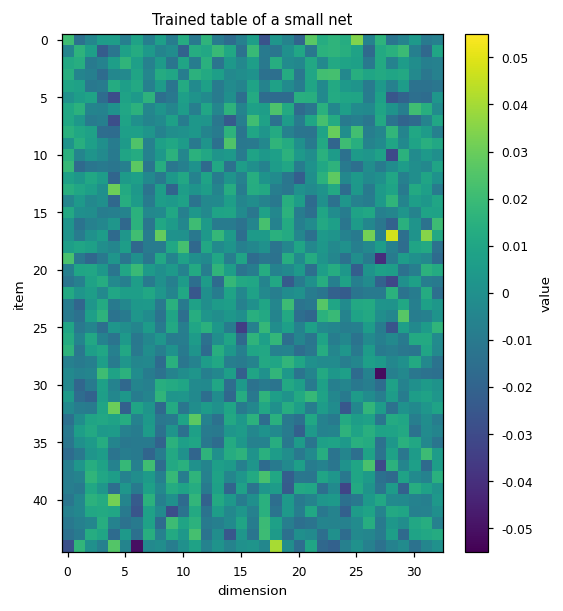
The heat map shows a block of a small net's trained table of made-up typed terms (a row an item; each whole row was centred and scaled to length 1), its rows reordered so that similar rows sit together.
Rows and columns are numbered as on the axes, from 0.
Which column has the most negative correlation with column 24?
17
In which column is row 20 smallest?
25
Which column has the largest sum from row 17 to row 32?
22
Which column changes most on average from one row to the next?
28
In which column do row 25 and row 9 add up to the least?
15
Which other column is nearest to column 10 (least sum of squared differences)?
30
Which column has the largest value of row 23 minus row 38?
19
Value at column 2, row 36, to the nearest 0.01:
0
